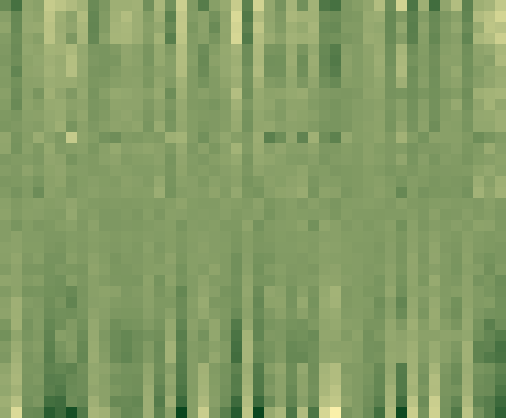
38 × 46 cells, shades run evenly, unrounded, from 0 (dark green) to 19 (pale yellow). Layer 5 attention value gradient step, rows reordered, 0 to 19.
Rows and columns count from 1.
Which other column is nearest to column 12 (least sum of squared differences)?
8
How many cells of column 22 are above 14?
4
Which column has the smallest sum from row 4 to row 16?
31
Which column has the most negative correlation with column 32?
25
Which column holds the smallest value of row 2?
23
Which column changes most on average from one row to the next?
7
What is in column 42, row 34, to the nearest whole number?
8
